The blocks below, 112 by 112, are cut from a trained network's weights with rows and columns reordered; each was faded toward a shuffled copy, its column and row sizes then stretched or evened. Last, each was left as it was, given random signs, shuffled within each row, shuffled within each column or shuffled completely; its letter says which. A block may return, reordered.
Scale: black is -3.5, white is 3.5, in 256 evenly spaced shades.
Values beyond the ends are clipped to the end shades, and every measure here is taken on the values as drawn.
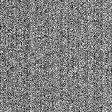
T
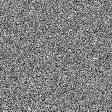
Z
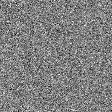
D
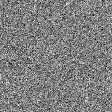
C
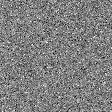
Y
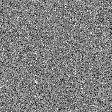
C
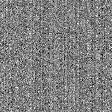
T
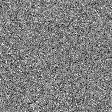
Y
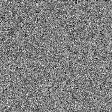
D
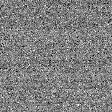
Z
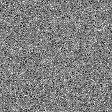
Z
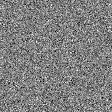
Z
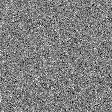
Y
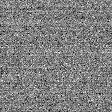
Z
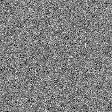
D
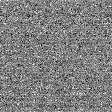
Z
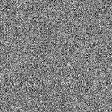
T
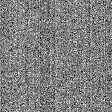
T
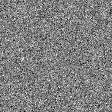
Z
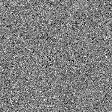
D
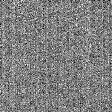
T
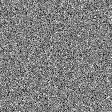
Y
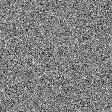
Y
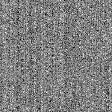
T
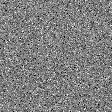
Y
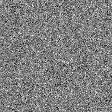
D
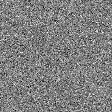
Z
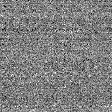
T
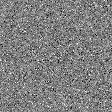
Z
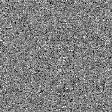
T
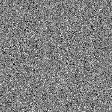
C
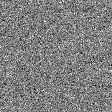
Y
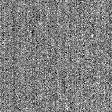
T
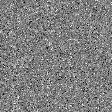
C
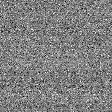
Z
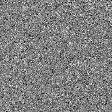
D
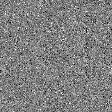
D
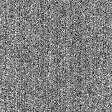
C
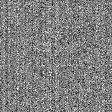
C
